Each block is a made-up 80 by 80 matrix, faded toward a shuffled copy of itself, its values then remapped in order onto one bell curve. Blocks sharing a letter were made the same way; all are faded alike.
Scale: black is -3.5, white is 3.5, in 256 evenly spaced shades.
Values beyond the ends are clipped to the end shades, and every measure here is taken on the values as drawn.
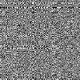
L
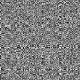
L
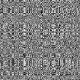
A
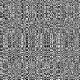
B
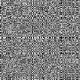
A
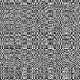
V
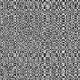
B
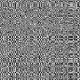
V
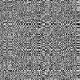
A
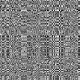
V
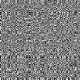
A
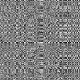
V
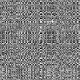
B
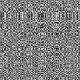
B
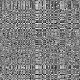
V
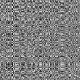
V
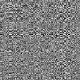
A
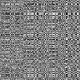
V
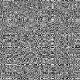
L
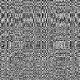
B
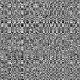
V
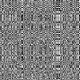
V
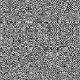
L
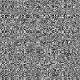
L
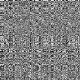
A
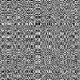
B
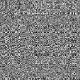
L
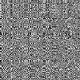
A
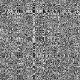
L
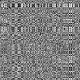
V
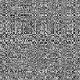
A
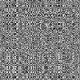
A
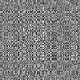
B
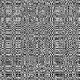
V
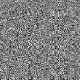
L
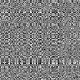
V
